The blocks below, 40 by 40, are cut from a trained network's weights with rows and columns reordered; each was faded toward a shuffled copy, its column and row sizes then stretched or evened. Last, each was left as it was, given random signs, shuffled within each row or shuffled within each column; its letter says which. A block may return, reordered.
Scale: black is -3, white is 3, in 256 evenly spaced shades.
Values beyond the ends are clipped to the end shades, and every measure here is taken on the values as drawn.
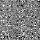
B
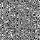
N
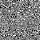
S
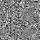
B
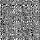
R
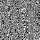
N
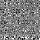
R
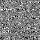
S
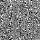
N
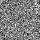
N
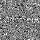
S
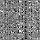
R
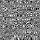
R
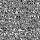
S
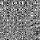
R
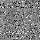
S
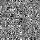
B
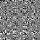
R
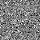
S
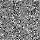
N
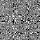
B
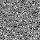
S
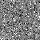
N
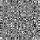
R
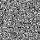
S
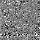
B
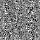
N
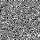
S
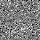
S
